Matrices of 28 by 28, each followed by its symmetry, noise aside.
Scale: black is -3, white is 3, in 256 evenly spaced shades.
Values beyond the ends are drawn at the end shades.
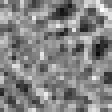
symmetric across the other diagonal.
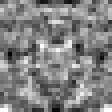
mirrored left to right.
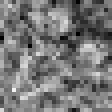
symmetric across the other diagonal.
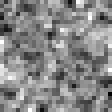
same after a half turn.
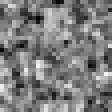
no symmetry.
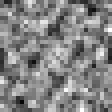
same after a half turn.
